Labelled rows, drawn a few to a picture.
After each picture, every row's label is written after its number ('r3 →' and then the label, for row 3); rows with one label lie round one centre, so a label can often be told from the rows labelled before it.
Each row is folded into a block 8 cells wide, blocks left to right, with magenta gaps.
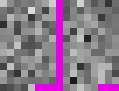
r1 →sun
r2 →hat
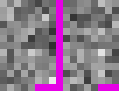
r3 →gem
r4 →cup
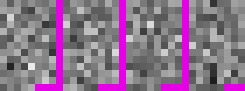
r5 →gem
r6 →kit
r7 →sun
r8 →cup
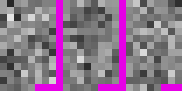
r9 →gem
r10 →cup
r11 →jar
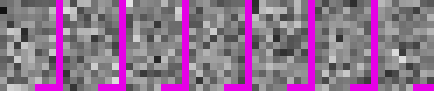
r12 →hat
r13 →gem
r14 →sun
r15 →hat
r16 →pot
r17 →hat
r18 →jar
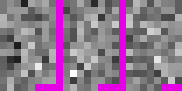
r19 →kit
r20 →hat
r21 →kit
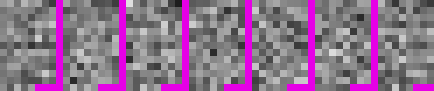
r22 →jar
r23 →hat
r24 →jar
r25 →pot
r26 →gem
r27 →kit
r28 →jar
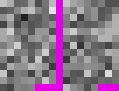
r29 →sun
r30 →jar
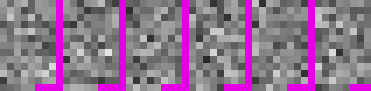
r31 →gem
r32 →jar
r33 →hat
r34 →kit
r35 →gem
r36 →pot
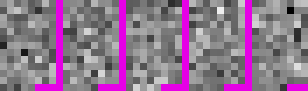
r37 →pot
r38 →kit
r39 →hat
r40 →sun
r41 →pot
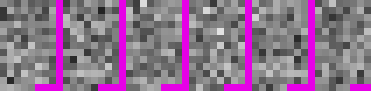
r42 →hat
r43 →pot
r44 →cup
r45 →kit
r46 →pot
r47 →cup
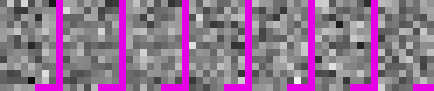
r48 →jar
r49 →jar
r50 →jar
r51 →gem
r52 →kit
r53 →jar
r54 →kit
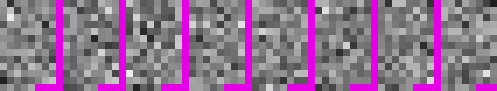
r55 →gem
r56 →gem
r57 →sun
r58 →kit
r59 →jar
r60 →pot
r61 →gem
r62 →jar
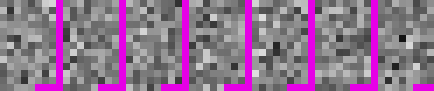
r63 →cup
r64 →sun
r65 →jar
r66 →jar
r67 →sun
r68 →pot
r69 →hat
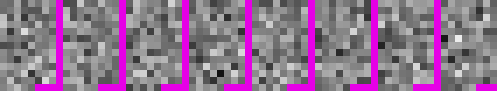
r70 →kit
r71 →cup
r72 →pot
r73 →kit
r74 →hat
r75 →pot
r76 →kit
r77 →pot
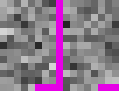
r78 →jar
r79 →gem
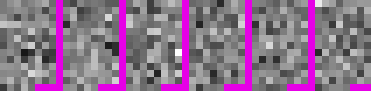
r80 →pot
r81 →gem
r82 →kit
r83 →cup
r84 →sun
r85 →sun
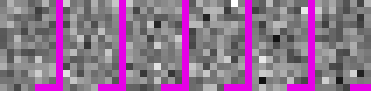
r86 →pot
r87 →sun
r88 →sun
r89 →pot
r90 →hat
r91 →cup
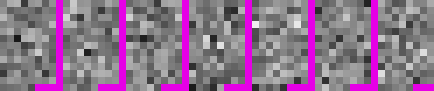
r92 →cup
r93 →pot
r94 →cup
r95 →sun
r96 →pot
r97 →hat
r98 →sun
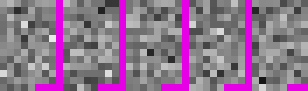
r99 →sun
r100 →jar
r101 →pot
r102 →kit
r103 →hat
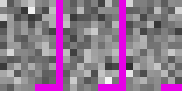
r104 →sun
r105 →kit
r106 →sun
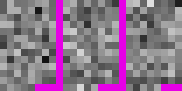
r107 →pot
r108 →jar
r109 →jar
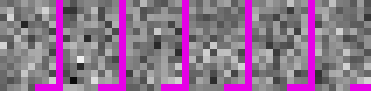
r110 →gem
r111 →hat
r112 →gem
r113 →cup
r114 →cup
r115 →gem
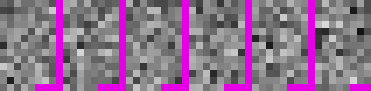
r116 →hat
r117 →jar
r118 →hat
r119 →cup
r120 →cup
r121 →pot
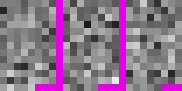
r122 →hat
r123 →gem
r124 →cup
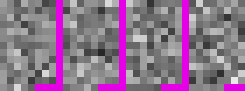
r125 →jar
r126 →pot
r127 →sun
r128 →kit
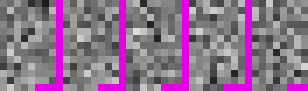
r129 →hat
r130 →gem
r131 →jar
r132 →cup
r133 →cup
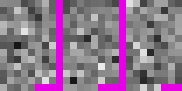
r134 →kit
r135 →hat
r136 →jar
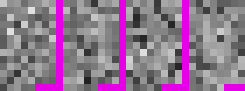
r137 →sun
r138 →cup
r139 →cup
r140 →gem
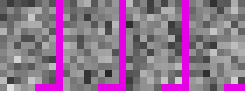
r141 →hat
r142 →cup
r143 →gem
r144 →kit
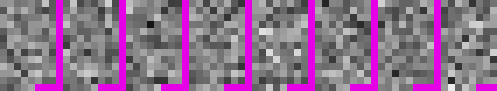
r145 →pot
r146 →pot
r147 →jar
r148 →jar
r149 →jar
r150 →gem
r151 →sun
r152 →hat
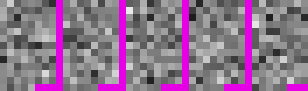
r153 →jar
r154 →kit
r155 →cup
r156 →hat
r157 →pot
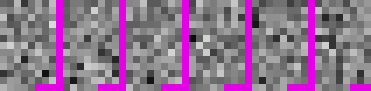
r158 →cup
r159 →hat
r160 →cup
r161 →pot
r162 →hat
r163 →cup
